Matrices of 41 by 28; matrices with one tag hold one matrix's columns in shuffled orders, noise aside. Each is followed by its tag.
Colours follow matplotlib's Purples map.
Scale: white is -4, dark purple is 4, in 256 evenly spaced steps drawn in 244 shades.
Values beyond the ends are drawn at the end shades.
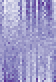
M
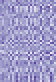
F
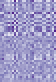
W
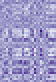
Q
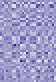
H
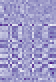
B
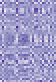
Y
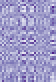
F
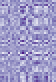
F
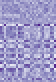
B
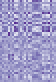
W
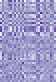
W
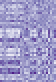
Q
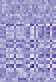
B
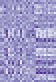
Q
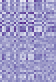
W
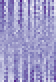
M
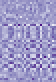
B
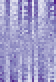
M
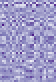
H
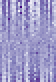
M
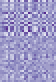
W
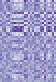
W
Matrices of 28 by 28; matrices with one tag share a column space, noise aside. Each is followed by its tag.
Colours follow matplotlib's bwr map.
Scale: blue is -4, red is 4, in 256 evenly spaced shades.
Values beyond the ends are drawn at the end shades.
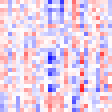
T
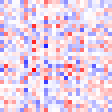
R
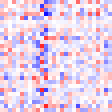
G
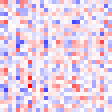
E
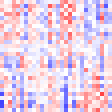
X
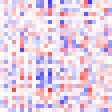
E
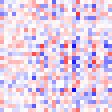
G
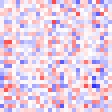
E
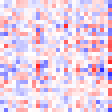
R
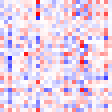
G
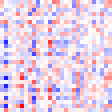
E
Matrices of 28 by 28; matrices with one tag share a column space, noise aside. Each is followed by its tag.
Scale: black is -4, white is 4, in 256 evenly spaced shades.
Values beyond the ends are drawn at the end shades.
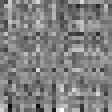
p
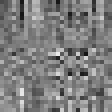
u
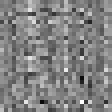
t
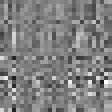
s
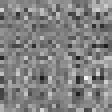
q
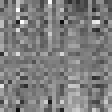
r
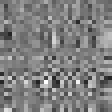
s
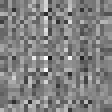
t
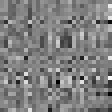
s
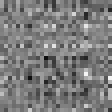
q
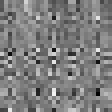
u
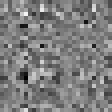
q
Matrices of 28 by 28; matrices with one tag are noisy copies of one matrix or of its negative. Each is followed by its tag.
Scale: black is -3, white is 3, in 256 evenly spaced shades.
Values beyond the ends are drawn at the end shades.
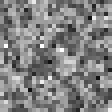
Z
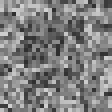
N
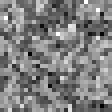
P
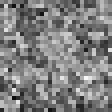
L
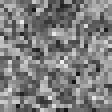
P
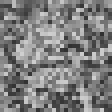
N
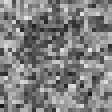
N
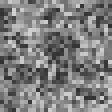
L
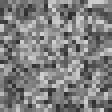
N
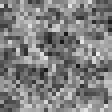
L
